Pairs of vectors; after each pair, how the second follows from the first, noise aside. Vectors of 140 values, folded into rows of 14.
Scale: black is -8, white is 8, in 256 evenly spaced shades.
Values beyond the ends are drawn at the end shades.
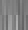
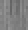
reversed, negated, shrunk.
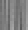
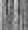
reversed, scaled up.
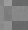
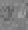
wrapped around, partly zeroed.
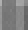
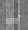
wrapped around.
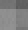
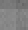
shrunk.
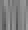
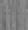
shrunk.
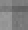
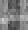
wrapped around, negated, scaled up.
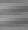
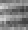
scaled up.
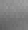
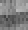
wrapped around, negated, scaled up.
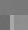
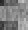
wrapped around, negated, scaled up.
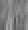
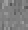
wrapped around, partly zeroed.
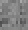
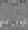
negated, partly zeroed.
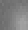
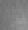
shrunk.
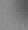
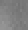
reversed, negated, shrunk.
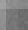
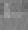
wrapped around, partly zeroed.
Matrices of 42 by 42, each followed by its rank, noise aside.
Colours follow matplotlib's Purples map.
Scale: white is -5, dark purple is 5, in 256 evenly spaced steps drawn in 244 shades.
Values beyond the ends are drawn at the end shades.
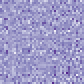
six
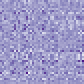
four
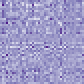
five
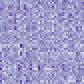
five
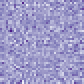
six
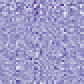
four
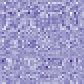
five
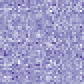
six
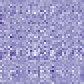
four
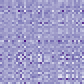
three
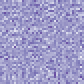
six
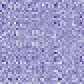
five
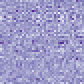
four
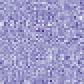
six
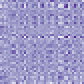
three
